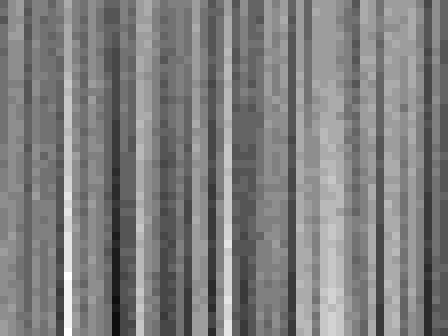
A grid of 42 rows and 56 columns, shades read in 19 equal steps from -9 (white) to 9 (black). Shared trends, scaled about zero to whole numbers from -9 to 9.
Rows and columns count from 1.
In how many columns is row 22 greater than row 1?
22
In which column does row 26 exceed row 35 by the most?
9
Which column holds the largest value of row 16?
15
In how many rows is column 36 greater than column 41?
32
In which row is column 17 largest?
41
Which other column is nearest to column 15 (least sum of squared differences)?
54
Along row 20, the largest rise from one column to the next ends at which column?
30
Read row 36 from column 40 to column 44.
-1 -4 -5 -4 -1
